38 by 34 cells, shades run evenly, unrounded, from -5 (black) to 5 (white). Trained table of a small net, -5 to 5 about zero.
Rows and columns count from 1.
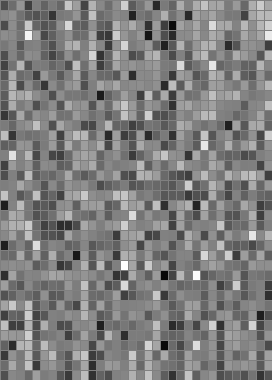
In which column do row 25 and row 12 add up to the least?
1
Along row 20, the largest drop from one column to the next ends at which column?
6
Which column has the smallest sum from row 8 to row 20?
22
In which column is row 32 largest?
4
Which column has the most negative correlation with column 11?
33
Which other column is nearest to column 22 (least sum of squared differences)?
14
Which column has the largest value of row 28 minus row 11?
25
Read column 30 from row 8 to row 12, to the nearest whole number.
2 0 2 0 -1
